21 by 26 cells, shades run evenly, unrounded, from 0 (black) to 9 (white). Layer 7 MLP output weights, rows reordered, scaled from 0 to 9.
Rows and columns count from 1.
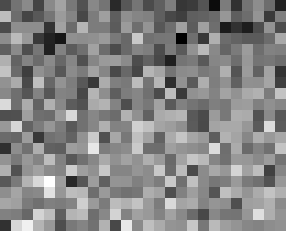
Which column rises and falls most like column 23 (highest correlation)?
21
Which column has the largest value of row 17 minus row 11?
5
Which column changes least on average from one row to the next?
23
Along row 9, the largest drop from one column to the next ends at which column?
17
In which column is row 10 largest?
1
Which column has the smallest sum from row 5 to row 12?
8
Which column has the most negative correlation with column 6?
20
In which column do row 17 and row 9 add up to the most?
16
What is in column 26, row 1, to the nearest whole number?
1
